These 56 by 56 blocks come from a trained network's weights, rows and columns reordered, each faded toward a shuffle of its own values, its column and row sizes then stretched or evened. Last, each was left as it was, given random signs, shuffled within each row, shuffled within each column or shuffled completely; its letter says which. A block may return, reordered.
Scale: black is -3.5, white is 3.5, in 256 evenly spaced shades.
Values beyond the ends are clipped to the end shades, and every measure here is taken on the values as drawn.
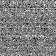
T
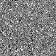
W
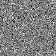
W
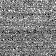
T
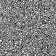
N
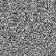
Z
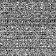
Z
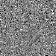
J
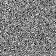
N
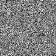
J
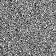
N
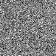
W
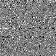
J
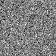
N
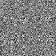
Z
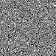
W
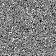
N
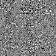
J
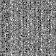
Z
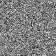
W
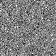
N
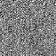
Z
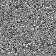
T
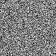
N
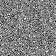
N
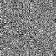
Z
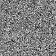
W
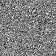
N
